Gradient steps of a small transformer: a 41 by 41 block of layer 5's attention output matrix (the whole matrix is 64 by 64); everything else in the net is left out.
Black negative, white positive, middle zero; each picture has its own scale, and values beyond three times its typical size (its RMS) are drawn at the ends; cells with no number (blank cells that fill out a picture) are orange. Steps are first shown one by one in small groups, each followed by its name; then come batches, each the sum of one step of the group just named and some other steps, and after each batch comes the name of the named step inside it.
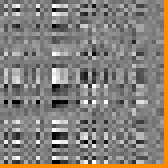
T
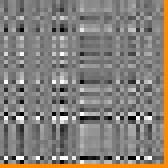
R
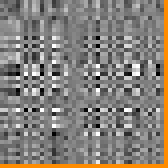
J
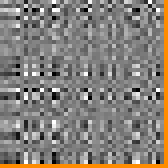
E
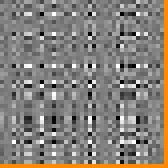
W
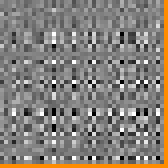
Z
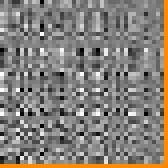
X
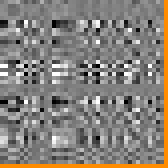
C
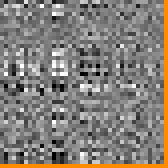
W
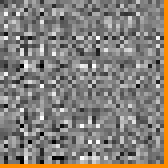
W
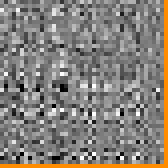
E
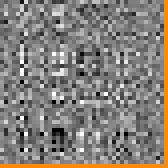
W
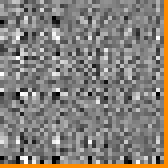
C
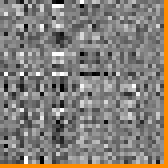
E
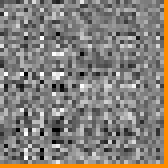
W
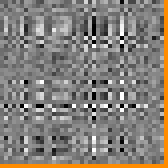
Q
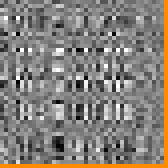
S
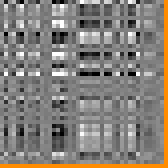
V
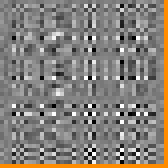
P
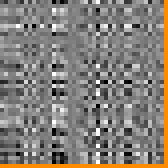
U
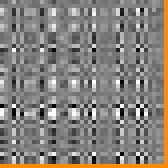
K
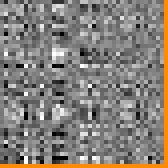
U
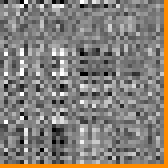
Q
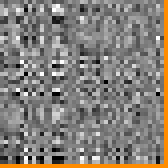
U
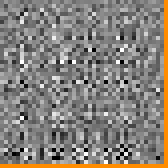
P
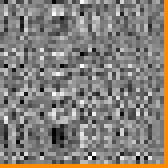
K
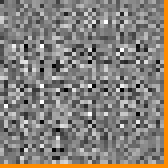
P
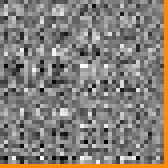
U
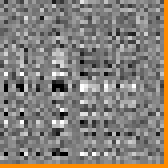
P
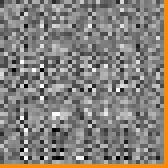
S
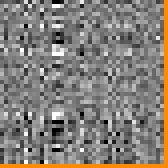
P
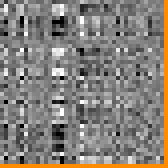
S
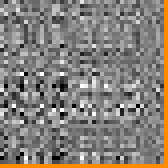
K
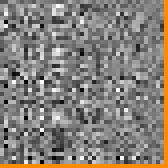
S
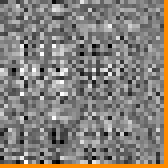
P
